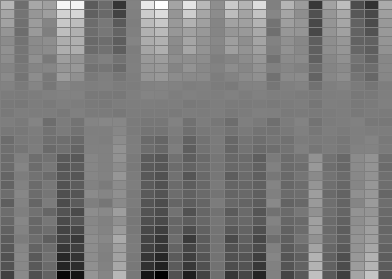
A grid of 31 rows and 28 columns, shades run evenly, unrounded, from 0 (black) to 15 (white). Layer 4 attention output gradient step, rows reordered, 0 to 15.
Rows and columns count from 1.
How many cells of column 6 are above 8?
9
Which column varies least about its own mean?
10
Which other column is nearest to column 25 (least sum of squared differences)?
15
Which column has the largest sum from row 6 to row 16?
5
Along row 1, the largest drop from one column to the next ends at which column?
7
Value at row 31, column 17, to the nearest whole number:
3
